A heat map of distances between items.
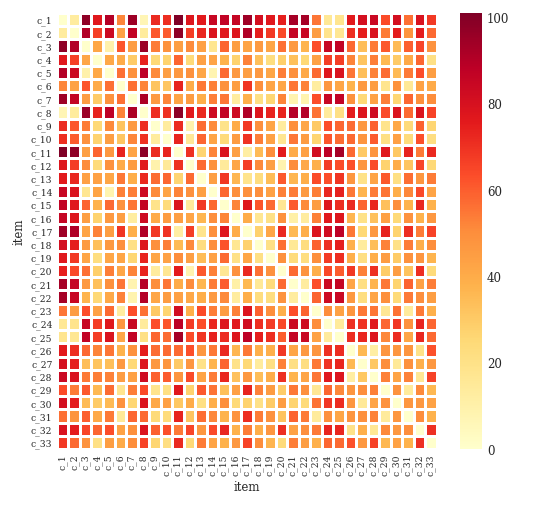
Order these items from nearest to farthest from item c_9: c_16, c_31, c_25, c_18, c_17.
c_31, c_16, c_18, c_25, c_17
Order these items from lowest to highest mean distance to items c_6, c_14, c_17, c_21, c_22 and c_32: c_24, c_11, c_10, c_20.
c_11, c_10, c_20, c_24
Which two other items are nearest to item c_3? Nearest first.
c_5, c_14
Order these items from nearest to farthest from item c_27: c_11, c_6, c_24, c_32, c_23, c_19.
c_19, c_11, c_32, c_6, c_23, c_24
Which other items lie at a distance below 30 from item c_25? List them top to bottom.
c_1, c_2, c_8, c_24
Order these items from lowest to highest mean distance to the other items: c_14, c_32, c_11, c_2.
c_14, c_32, c_11, c_2
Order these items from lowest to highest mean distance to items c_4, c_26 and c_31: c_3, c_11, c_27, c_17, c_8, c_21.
c_27, c_21, c_3, c_17, c_11, c_8
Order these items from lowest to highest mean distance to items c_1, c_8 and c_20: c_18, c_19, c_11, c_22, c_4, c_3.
c_4, c_19, c_18, c_22, c_3, c_11
